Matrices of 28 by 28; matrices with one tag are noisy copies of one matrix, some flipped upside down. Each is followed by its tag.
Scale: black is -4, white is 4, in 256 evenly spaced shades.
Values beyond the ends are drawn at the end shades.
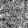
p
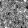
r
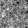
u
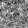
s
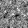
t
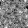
r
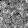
s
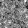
r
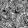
t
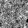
r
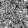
r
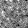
u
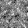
t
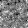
s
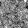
r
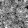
r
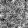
p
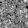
r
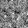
t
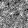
s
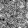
p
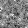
s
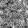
p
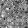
u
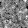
r
